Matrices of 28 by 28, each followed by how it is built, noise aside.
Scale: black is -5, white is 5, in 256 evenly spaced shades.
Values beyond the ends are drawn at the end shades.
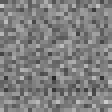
repeating columns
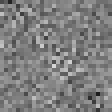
banded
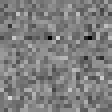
uneven rows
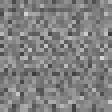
repeating columns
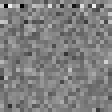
uneven rows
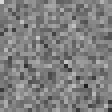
diagonal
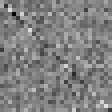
diagonal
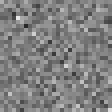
diagonal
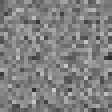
repeating columns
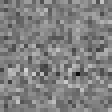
uneven rows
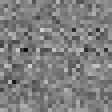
uneven rows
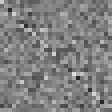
diagonal
